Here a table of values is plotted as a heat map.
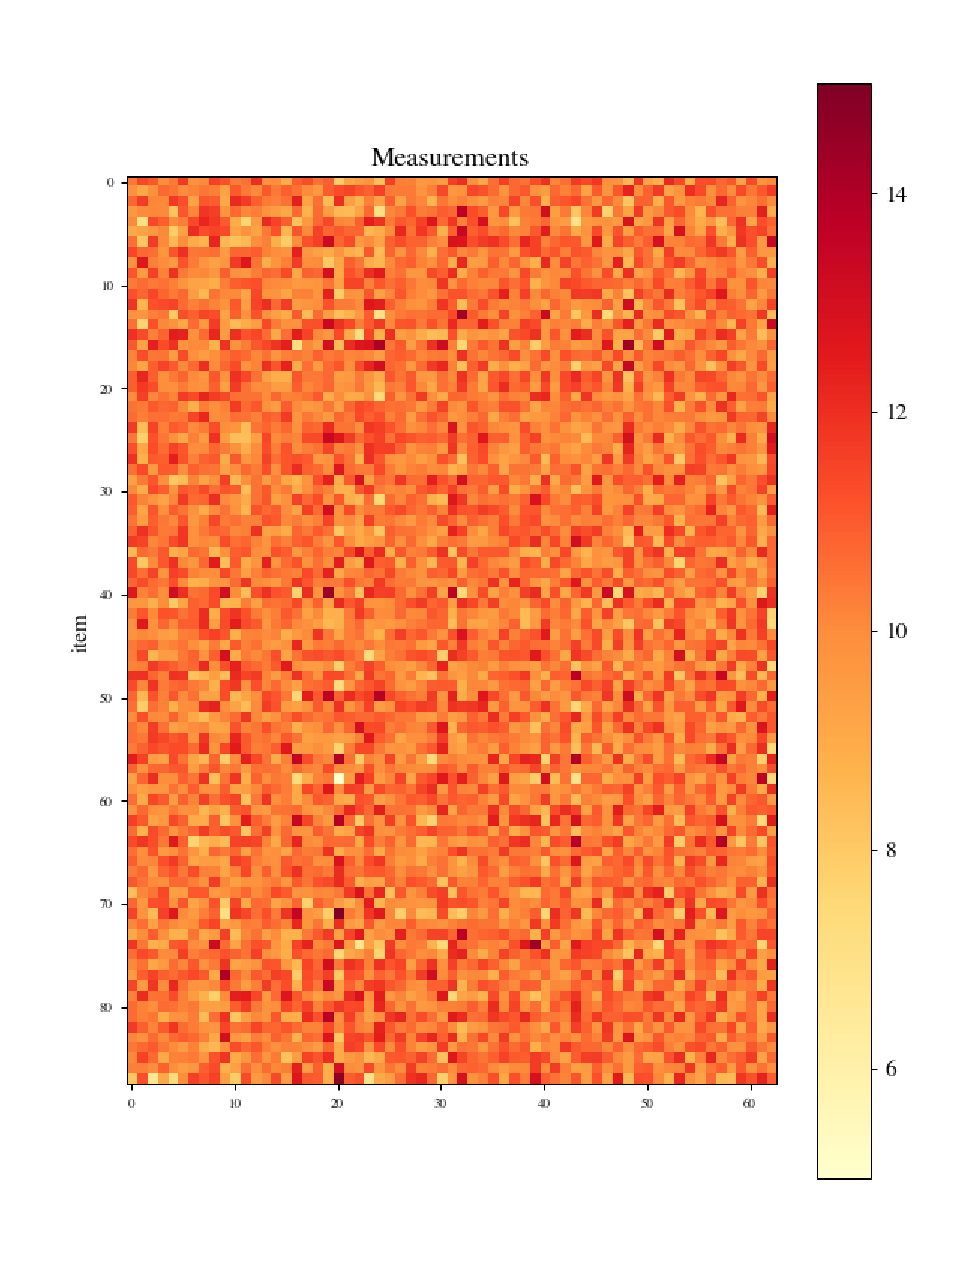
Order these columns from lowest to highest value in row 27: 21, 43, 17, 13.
43, 21, 17, 13
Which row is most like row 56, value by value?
62
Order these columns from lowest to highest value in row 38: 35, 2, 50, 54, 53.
54, 50, 35, 53, 2
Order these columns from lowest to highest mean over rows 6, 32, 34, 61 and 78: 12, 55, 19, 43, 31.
12, 55, 43, 31, 19
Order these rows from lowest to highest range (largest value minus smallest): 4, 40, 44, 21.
44, 21, 4, 40
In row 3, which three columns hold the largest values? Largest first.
32, 40, 61
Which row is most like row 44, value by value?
5
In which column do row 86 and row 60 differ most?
20
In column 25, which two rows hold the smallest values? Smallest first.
69, 36
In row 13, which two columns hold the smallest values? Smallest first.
24, 46
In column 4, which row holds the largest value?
40
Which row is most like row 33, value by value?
57
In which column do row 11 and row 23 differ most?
7
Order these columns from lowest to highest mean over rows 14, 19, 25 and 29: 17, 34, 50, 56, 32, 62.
50, 17, 56, 34, 32, 62
